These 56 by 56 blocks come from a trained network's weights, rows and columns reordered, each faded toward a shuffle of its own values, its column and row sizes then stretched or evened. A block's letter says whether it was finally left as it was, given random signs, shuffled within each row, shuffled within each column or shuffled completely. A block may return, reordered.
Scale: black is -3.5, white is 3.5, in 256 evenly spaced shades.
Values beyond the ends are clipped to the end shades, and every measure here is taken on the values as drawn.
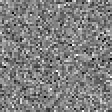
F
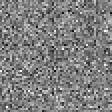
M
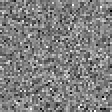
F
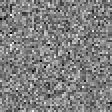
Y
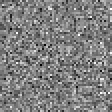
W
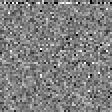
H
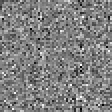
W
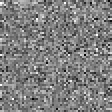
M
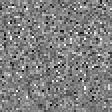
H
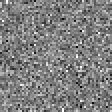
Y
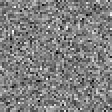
F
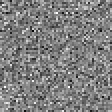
H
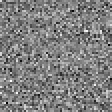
H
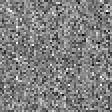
Y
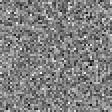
W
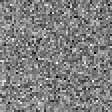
F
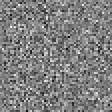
M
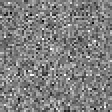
M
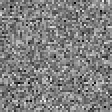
H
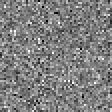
Y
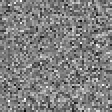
Y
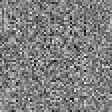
M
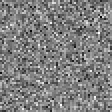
F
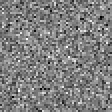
F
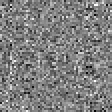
M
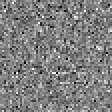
H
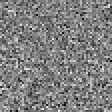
H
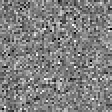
W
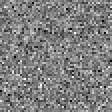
H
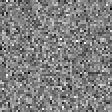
H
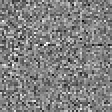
W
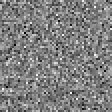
Y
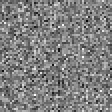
Y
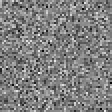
Y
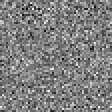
M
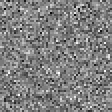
Y
